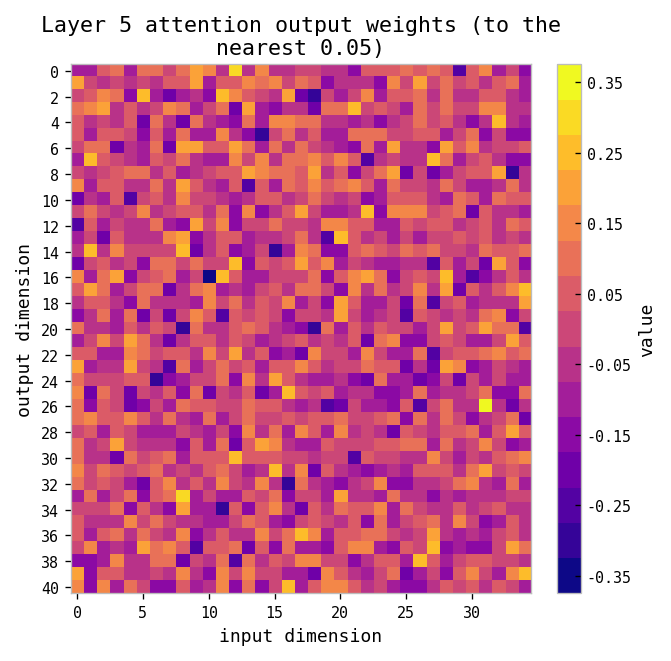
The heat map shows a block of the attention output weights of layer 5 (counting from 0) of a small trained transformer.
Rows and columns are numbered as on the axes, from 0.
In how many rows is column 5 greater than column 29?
16
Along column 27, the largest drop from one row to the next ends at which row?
8
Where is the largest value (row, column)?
26, 31
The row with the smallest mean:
24
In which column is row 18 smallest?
27
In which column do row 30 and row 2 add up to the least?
18
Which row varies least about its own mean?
35
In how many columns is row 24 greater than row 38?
13
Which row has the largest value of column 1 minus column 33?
7
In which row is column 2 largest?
3
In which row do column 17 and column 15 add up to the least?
22
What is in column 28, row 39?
-0.15
